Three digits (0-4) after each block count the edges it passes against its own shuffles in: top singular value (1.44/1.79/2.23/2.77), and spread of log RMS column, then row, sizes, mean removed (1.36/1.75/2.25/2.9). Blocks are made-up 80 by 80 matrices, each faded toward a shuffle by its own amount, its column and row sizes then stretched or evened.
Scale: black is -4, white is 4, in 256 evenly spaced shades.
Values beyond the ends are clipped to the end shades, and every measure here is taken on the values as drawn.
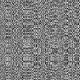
4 4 1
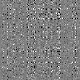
3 4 3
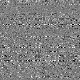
2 0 4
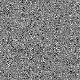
1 2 0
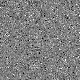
1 0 0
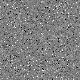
0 1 0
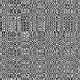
4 3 3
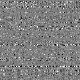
2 0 4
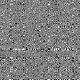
3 2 3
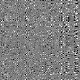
3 3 2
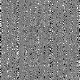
2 4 1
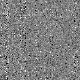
0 3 0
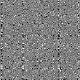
3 3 2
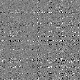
2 3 3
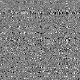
2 2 4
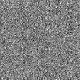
2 1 0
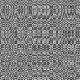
4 2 4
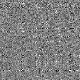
2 2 3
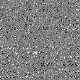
0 2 3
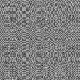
4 1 0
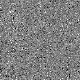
0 2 0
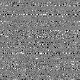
2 0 4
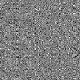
3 2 2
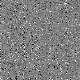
0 2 1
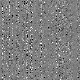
1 4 0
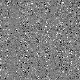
0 3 1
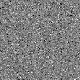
1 0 1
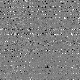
0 1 4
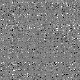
0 2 3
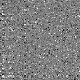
2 1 1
